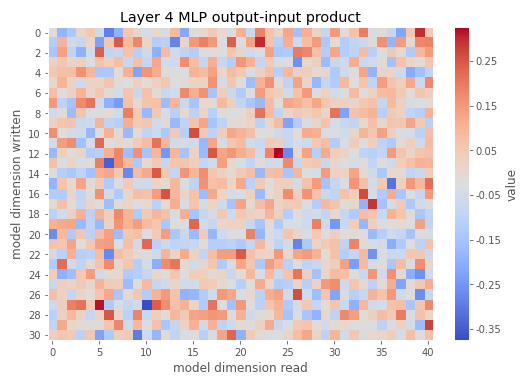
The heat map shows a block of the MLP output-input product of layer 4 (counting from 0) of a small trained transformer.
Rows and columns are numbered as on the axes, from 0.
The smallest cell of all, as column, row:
10, 27
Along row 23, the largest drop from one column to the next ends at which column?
32
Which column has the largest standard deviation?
6
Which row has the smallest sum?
20
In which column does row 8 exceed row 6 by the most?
30
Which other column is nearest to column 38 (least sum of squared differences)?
35
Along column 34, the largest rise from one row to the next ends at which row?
17
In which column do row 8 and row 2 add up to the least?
31
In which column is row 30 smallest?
9
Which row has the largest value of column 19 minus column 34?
22
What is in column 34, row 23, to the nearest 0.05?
-0.05
